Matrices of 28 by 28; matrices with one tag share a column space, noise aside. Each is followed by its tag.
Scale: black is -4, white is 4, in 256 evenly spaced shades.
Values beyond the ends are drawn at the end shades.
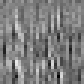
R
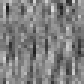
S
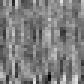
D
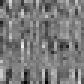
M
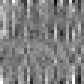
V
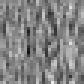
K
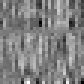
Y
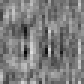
K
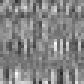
M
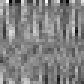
V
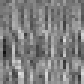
R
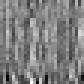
D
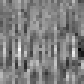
R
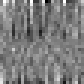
V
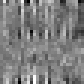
V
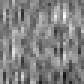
K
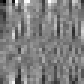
V
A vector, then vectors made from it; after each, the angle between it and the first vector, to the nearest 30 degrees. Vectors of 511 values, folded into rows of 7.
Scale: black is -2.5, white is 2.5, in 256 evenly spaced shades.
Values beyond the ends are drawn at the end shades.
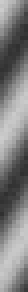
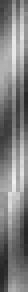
150 degrees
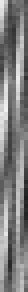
90 degrees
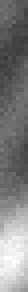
60 degrees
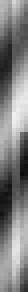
30 degrees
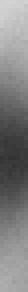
90 degrees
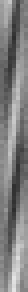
60 degrees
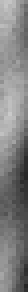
60 degrees
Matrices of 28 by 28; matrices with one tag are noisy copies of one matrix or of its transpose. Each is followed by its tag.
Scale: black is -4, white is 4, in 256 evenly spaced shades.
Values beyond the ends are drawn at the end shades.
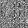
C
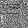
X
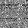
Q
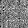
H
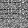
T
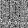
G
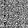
Q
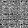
C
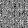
C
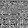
C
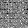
T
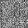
C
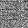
G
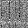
G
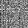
H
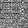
T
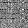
T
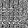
T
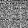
H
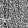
Q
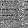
G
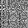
H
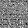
C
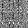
T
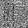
X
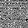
H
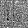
X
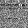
Q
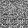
C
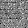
T
